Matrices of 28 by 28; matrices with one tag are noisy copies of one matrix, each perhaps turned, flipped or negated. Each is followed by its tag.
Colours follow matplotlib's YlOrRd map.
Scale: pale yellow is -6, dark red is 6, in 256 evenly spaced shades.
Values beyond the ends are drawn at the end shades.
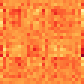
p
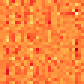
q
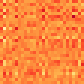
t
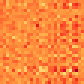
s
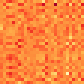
t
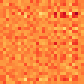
s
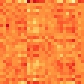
p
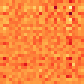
s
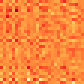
t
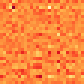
q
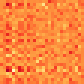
s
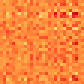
s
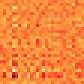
s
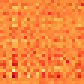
s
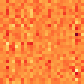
q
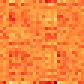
p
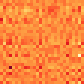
t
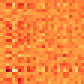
s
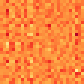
q
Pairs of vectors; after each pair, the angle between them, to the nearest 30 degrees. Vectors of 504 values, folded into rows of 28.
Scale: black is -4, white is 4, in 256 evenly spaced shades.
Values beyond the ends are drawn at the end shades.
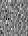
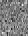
120 degrees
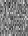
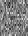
30 degrees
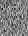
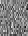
120 degrees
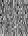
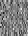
60 degrees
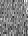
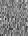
60 degrees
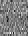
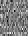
30 degrees
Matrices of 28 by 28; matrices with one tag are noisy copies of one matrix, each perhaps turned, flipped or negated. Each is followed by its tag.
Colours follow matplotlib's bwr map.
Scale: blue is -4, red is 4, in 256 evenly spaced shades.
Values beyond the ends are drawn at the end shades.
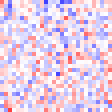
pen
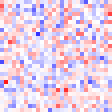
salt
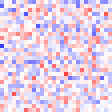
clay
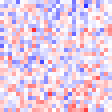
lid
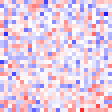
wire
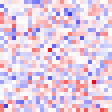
clay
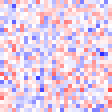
salt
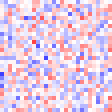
clay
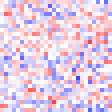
salt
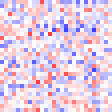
clay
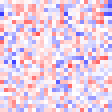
salt
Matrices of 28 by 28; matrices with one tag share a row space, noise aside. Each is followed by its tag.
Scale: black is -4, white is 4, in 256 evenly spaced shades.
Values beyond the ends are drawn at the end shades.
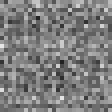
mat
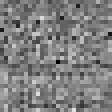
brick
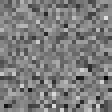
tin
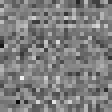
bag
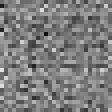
bag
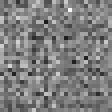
bag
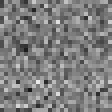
bag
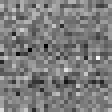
bag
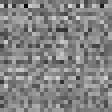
mat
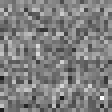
mat
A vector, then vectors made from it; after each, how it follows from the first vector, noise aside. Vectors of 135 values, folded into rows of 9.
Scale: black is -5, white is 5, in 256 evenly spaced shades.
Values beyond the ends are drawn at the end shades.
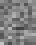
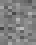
negated, partly zeroed.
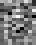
reversed, negated, scaled up.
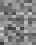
sign-scrambled.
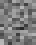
copied.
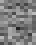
sign-scrambled.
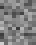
sign-scrambled.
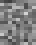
wrapped around.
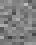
negated, partly zeroed.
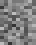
sign-scrambled.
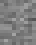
wrapped around, shrunk.
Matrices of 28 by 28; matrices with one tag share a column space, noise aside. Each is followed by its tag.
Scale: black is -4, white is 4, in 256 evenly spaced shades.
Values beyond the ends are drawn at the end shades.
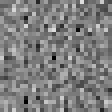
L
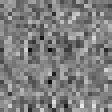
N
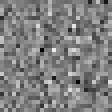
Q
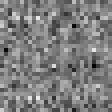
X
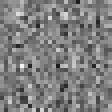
X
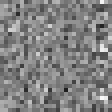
L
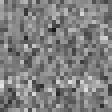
Q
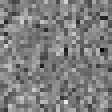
X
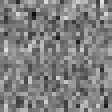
N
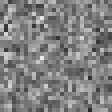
L
